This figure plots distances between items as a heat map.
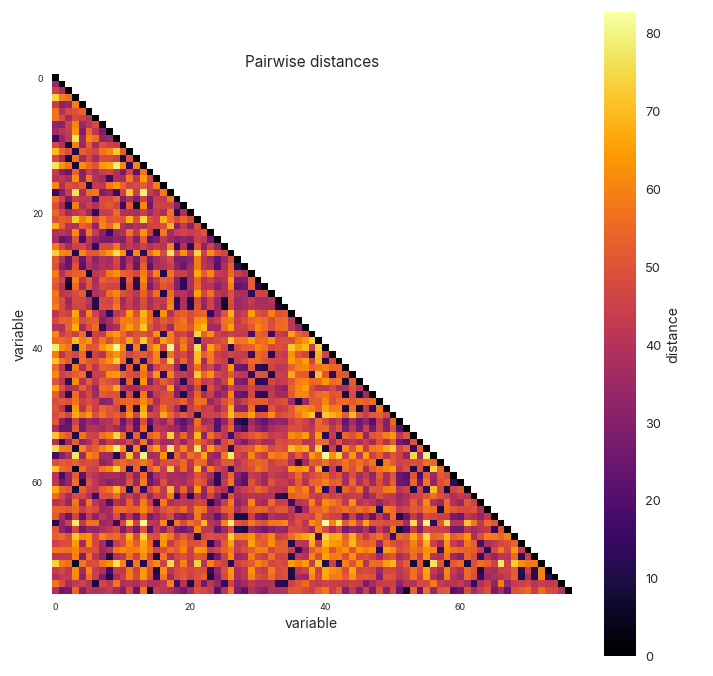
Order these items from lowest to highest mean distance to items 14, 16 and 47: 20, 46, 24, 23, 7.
24, 20, 46, 7, 23
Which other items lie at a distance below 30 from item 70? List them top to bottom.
36, 48, 57, 64
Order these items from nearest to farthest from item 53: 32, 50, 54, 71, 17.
32, 54, 71, 50, 17
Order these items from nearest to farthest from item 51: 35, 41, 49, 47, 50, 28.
28, 47, 49, 41, 35, 50
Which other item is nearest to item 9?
56
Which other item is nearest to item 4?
60
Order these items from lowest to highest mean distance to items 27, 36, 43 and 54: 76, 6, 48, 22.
76, 48, 6, 22
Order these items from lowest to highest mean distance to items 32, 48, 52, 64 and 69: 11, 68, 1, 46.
1, 46, 11, 68
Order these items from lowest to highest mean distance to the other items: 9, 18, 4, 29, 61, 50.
18, 4, 61, 29, 9, 50
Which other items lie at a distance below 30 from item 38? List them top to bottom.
5, 16, 29, 32, 41, 44
